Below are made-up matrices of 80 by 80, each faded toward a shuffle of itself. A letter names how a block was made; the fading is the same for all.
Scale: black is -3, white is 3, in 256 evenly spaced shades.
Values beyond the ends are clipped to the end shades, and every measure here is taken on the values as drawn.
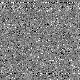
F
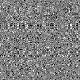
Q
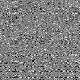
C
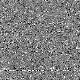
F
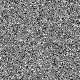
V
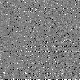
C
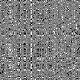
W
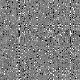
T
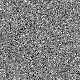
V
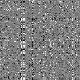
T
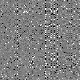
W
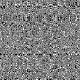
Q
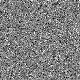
V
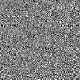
Q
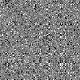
Q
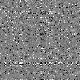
C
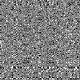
Q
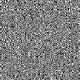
Q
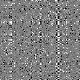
W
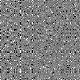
T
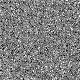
V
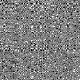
Q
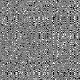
W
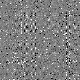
T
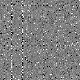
T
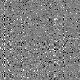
T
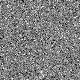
V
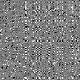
W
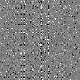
T
